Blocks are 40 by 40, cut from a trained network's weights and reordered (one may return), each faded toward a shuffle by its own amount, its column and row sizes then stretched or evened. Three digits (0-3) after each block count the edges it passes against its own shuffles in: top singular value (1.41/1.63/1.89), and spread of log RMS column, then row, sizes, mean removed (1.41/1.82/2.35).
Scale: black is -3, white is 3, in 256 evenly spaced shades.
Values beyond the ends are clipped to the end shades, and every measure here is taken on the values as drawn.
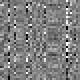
3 3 0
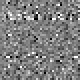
2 1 2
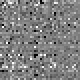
0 2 3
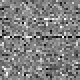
2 0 2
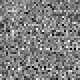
0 0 2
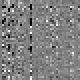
2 3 1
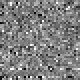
1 0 2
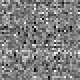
0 2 2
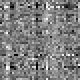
2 0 3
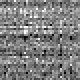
3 3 1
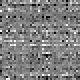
2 3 3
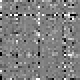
2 3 3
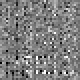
1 2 2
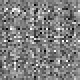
1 1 2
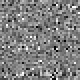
0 0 2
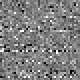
1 1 2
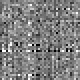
2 1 2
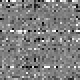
2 2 3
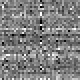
2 2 1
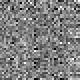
2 1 1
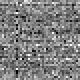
1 1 1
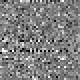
2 0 2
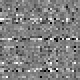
2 1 3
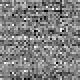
1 1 1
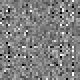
2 2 1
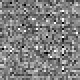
0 1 0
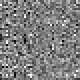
2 2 0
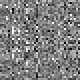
2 2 0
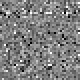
0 1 2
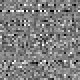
2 0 3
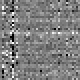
1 3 0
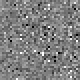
0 1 1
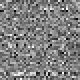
2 0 2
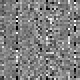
2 3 0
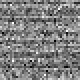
2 0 0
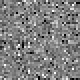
0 1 0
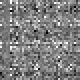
1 3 1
